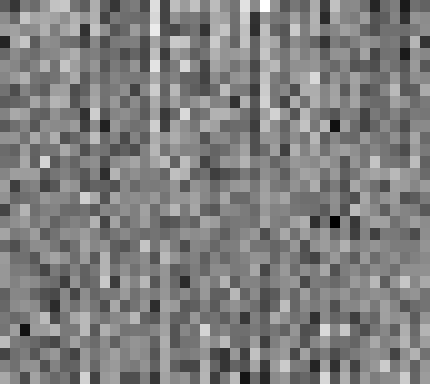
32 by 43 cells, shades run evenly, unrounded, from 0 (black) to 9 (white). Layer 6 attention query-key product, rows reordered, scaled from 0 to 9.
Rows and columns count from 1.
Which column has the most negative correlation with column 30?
29
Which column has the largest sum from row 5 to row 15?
16
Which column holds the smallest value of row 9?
24
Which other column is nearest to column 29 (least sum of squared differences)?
39
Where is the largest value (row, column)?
1, 27
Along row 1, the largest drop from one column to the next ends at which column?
17
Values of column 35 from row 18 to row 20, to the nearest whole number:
3 5 5
